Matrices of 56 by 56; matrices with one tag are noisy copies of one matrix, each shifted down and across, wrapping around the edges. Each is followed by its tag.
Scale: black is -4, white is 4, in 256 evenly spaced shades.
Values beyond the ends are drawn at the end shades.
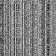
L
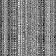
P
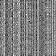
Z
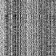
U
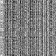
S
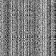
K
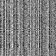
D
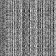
Z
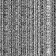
S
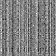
D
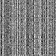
Z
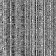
L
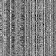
L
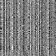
D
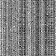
P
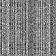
Z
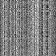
K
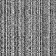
D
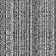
Z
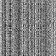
K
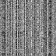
L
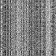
U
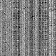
P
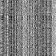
U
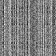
Z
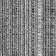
S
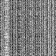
S
